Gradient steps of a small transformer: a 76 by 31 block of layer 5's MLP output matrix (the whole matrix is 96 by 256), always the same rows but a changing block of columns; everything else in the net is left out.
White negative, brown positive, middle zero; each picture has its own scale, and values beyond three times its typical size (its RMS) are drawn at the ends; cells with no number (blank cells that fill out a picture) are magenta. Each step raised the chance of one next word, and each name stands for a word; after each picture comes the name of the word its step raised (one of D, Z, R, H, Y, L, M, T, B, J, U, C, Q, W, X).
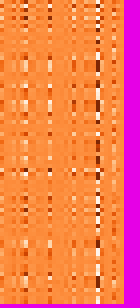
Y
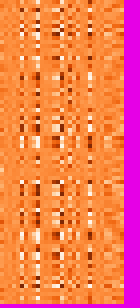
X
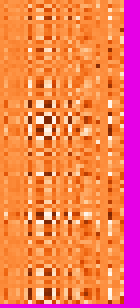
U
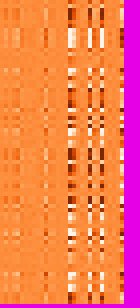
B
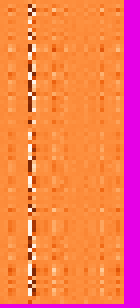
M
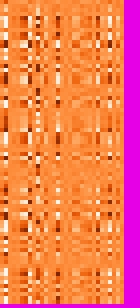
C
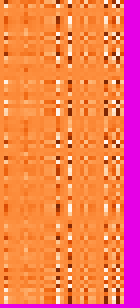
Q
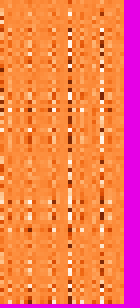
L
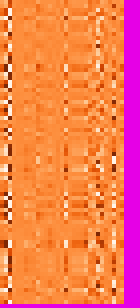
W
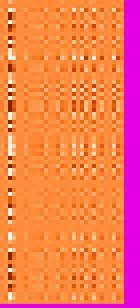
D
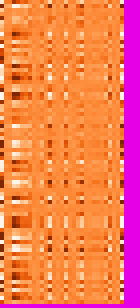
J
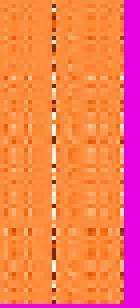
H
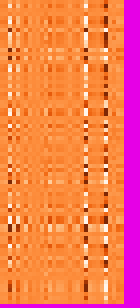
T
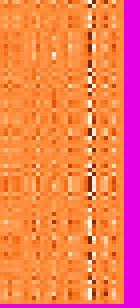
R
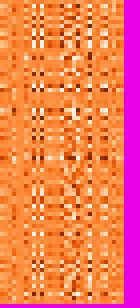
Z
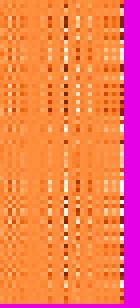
T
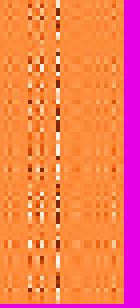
W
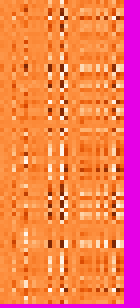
W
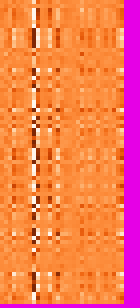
B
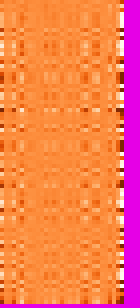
L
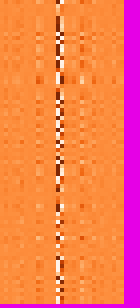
Q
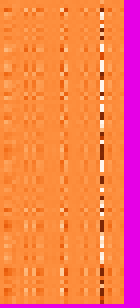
M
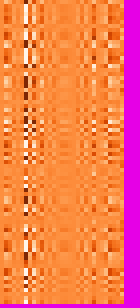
C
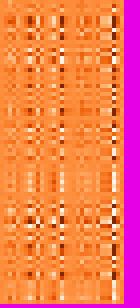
T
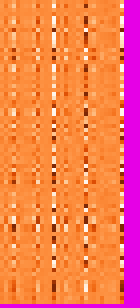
T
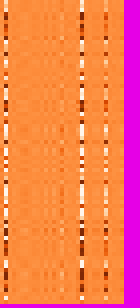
H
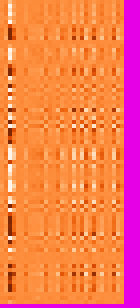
B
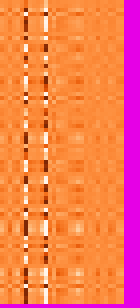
M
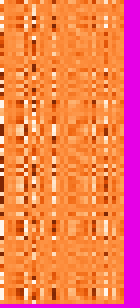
R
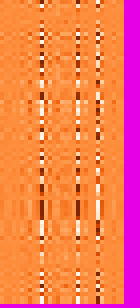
Q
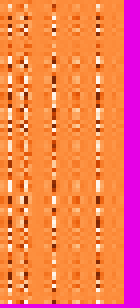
L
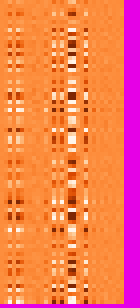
L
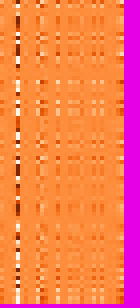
Q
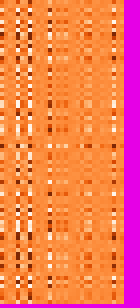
X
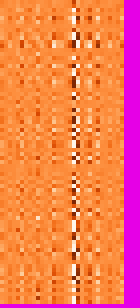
C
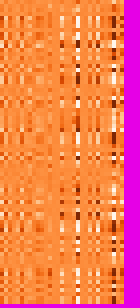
C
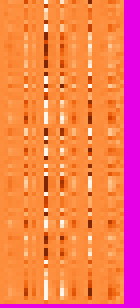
R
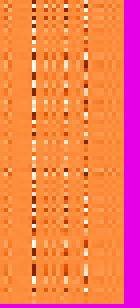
Y
